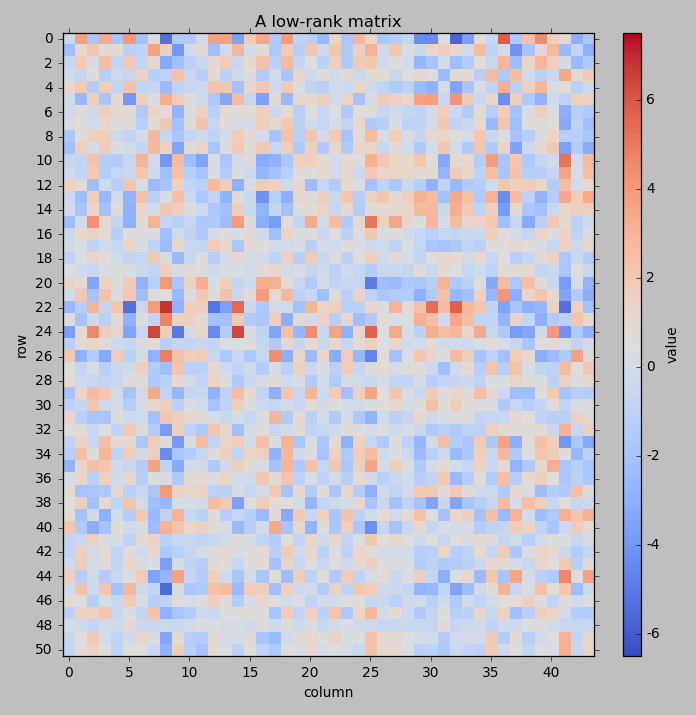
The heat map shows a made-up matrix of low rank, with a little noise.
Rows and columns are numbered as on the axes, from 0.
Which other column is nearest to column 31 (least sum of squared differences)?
11
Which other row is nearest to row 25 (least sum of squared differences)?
41
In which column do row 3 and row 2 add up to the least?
8
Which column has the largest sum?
25
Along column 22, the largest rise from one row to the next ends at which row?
24
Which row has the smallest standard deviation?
48
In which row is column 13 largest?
0
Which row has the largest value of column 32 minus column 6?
22
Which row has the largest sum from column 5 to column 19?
20
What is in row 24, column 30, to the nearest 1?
3
